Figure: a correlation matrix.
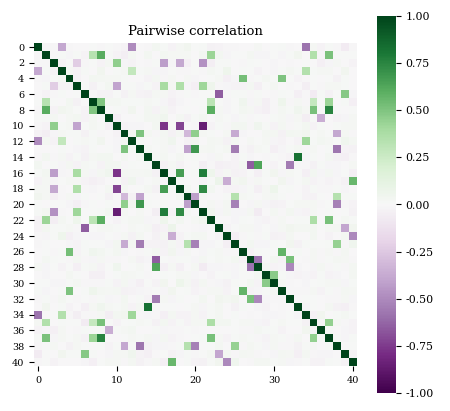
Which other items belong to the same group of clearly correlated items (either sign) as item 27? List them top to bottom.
15, 28, 32
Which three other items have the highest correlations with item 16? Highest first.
21, 18, 5
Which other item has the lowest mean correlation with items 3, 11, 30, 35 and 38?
0
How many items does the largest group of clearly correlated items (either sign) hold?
6
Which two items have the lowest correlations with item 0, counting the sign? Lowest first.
34, 12
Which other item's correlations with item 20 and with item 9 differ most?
13
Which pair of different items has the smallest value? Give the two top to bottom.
10, 21
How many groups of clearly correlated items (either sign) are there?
11
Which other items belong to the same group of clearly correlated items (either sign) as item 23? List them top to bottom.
6, 39
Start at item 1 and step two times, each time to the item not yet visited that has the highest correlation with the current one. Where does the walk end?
37
